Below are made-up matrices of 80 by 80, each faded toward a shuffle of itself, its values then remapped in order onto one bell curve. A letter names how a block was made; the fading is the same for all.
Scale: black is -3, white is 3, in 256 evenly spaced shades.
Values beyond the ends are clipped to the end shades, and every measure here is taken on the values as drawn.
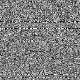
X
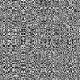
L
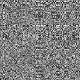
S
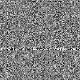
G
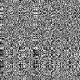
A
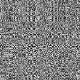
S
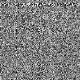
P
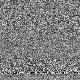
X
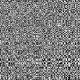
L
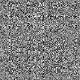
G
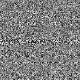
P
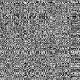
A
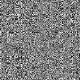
G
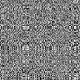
L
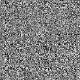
P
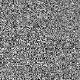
P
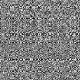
S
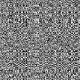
A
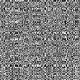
L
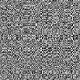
L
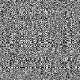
S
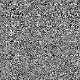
G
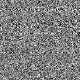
P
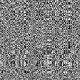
L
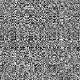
S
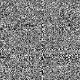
P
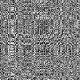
L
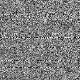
P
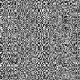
L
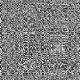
A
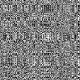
L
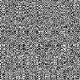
S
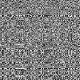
S
